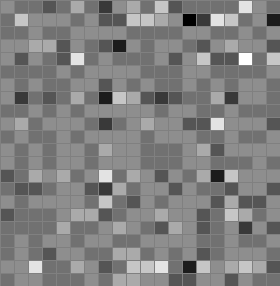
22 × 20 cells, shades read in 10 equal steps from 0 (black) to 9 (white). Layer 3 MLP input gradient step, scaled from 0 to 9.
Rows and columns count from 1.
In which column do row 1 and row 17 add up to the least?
8
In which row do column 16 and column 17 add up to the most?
2
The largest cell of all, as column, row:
18, 5
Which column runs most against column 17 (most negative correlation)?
9
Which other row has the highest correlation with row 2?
10
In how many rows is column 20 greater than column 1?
7
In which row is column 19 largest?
21
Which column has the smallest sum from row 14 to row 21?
16
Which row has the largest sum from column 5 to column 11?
14
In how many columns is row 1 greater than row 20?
5
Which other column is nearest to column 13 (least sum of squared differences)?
4
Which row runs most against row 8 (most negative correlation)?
19
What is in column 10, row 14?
6
